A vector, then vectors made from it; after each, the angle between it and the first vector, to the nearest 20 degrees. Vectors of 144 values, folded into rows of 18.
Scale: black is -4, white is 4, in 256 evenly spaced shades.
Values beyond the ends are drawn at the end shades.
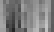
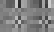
100 degrees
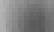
100 degrees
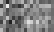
60 degrees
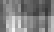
140 degrees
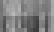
140 degrees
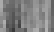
20 degrees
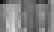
140 degrees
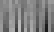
120 degrees
